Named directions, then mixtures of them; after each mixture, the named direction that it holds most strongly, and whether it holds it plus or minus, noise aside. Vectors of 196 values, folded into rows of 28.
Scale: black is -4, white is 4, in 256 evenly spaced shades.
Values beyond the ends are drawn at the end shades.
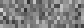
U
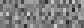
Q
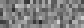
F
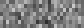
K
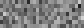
U, plus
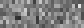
U, minus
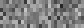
U, minus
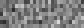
F, plus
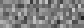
F, minus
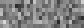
F, minus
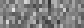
K, plus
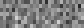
Q, plus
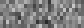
K, plus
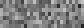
Q, plus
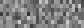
Q, minus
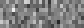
F, minus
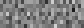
Q, plus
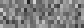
U, plus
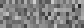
Q, plus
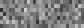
U, minus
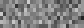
U, minus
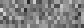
U, plus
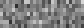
F, minus
